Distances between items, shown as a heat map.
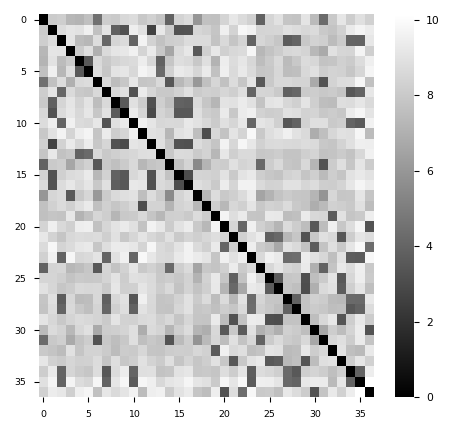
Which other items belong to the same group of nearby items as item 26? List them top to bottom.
21, 25, 29, 33
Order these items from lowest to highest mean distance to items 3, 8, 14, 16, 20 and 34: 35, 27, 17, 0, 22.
17, 0, 27, 22, 35
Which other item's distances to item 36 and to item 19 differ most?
20
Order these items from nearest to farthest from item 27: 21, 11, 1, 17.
21, 17, 1, 11
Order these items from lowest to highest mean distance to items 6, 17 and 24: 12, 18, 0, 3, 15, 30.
0, 3, 30, 18, 15, 12
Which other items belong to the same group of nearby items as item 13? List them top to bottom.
4, 5
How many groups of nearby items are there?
9
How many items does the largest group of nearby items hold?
8
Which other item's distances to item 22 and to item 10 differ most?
35
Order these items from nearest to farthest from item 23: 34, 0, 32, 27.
34, 27, 32, 0
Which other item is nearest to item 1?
12
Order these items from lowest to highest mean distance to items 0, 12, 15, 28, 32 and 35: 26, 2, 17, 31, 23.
2, 23, 31, 17, 26
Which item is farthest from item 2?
11
